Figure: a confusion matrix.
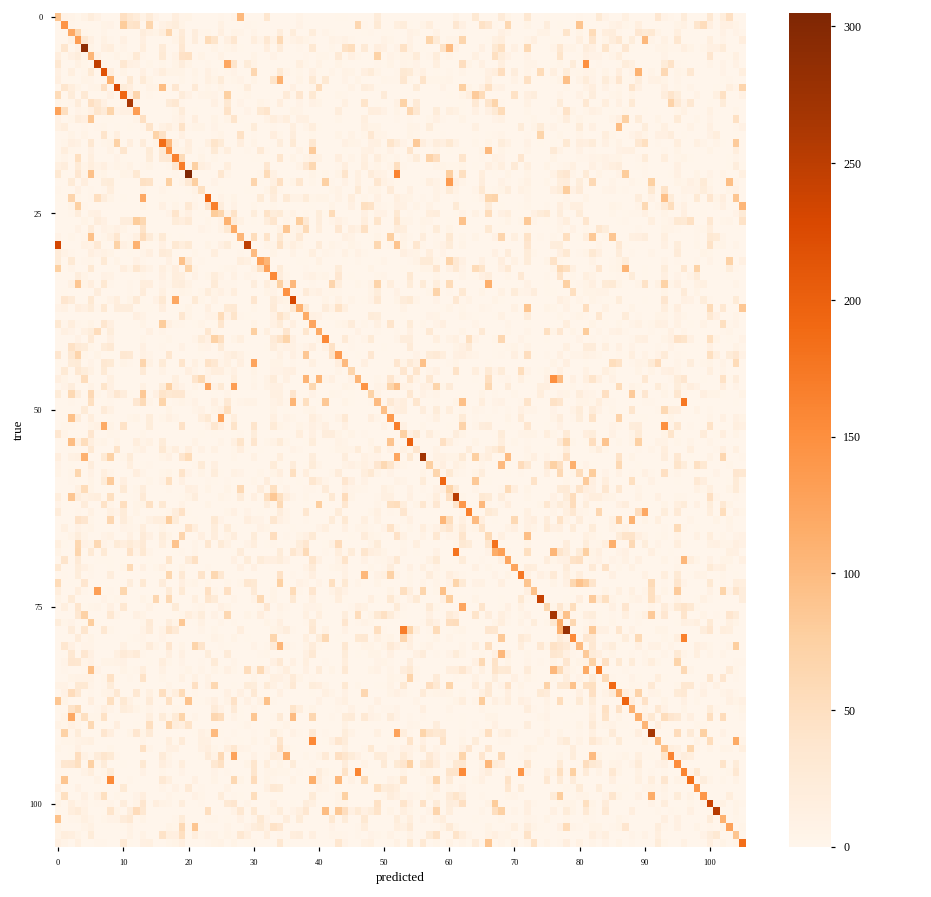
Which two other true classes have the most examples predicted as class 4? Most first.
56, 76
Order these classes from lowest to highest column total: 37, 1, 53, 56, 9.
37, 9, 1, 56, 53
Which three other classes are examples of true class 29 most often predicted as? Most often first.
0, 12, 52
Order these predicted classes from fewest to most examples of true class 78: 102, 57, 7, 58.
57, 102, 7, 58
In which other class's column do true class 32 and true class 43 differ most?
87
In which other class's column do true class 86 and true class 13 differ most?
5
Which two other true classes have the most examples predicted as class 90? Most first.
63, 3
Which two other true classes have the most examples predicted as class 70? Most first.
64, 10
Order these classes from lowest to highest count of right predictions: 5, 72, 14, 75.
14, 75, 72, 5
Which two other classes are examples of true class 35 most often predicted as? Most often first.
58, 79
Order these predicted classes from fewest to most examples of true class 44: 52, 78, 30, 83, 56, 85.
83, 78, 52, 85, 56, 30
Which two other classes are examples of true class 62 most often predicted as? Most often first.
65, 40
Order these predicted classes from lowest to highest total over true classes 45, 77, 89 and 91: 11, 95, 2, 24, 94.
11, 94, 95, 2, 24
